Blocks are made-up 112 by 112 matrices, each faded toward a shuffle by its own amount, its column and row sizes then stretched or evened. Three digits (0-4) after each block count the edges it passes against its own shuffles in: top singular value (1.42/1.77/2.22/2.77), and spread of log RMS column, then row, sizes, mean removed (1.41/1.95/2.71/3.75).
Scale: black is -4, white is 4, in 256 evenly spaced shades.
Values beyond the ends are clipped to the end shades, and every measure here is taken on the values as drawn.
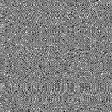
4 0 1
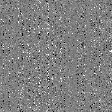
0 3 0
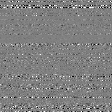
3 0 4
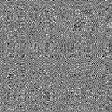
4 0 2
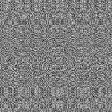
4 1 2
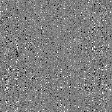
1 3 1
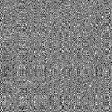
4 3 1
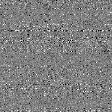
2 1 3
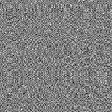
4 0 1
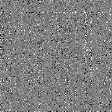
0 3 2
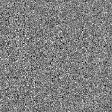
1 2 0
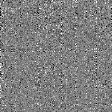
1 3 2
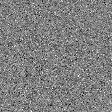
0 0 1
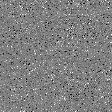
1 1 1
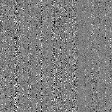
0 4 0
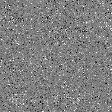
1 1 1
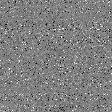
1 0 2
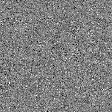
0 1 1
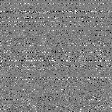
1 1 4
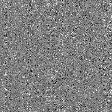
2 2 0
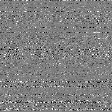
0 0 4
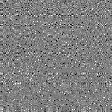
4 0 2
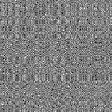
4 1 0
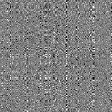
4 3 2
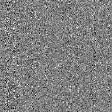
1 3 0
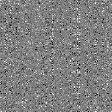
3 3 1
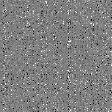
2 3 2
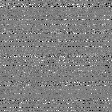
1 0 4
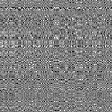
4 0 4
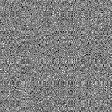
4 1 0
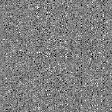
2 3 2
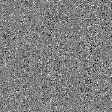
2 2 0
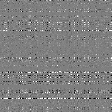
4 2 4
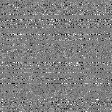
2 1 4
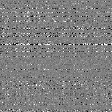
3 1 4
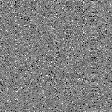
3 1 0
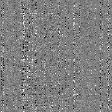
2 4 2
